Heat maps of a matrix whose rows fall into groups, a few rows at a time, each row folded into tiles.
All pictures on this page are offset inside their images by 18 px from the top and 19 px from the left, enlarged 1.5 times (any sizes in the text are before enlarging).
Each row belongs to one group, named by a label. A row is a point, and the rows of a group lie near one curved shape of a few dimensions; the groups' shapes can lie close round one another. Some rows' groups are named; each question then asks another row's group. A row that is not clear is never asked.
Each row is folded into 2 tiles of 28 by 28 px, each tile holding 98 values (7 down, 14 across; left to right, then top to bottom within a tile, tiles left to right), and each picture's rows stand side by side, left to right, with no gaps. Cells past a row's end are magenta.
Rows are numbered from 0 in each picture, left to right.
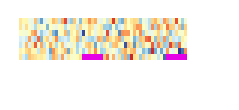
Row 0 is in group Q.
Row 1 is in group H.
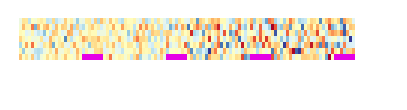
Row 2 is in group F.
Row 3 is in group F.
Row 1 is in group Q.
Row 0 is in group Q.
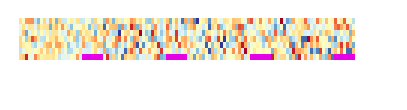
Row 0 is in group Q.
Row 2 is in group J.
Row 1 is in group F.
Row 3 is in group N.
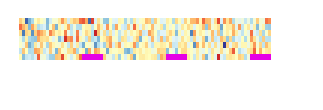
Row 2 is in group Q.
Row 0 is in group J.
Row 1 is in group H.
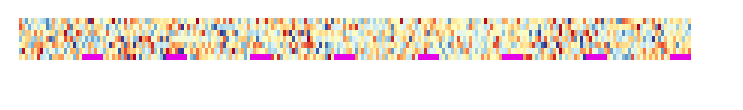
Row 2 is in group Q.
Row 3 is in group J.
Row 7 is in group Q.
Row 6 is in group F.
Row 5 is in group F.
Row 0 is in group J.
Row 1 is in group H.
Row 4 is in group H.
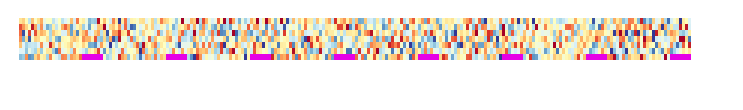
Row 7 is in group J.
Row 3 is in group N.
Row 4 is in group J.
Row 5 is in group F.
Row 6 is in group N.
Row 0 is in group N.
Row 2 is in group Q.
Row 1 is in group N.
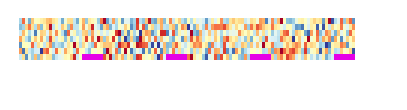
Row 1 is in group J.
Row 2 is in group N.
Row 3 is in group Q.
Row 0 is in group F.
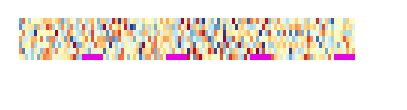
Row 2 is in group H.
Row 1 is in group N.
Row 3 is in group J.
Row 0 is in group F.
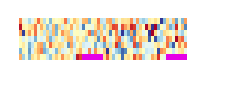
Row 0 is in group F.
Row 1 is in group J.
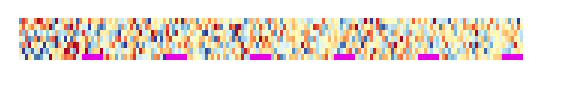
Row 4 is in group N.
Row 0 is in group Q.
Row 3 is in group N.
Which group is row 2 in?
J
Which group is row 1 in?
F
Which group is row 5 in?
N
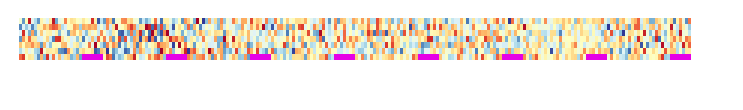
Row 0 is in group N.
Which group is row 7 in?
F
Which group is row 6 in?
H
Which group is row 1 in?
Q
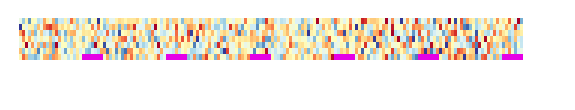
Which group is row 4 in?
H
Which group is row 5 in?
N
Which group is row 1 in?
F
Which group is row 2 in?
N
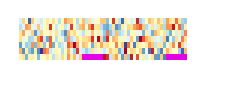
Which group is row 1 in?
N
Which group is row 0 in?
F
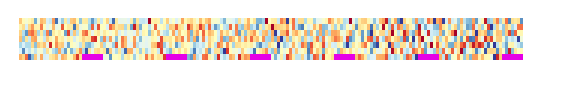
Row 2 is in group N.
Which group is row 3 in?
N
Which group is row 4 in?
F
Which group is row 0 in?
J
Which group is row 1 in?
F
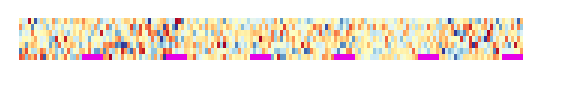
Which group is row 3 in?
N
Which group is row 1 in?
F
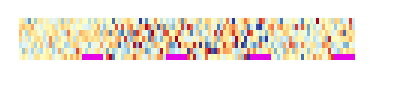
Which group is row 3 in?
F
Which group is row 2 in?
F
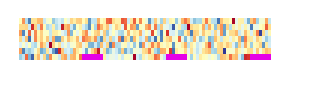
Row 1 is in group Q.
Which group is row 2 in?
F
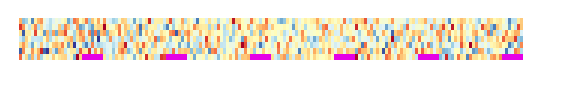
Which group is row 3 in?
J
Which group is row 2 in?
F
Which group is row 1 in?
F
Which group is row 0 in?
F
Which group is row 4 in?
H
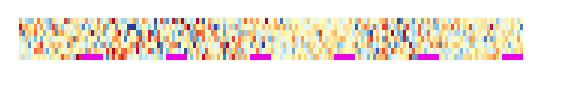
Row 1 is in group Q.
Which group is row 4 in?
F
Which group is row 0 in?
F
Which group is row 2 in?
N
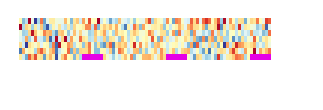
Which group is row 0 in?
N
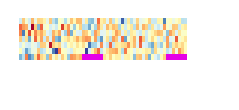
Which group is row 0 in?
N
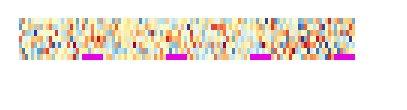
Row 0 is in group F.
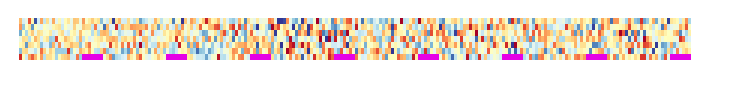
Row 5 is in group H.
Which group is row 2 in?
Q
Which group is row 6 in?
N
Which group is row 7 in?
J
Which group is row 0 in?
H
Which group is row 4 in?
H
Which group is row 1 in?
N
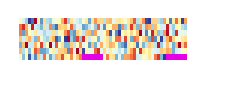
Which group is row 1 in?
F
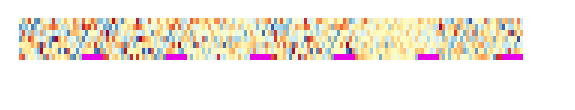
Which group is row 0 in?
N
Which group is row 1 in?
N
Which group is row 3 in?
N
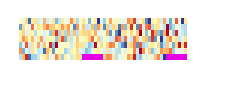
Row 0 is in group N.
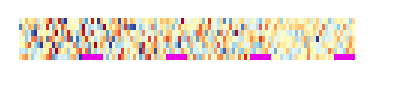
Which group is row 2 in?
J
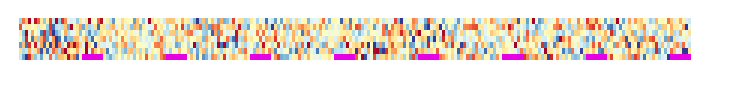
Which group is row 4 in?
F
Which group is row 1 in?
F
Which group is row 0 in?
Q
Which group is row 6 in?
N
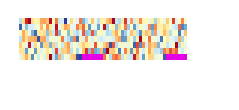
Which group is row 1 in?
H
